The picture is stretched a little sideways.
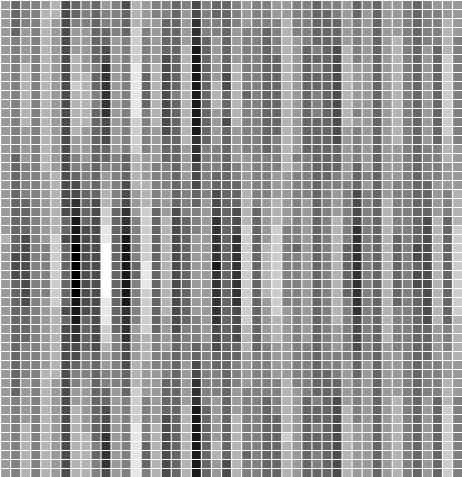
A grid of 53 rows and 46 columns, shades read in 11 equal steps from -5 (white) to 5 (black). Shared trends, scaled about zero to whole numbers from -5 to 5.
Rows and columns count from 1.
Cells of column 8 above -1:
29
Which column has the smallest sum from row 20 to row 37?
11
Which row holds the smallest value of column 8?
10
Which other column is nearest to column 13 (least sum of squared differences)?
36
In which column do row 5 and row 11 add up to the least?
14
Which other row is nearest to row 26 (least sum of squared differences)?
35
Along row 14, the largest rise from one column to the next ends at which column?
20
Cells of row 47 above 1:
5
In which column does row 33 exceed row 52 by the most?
8
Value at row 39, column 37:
0
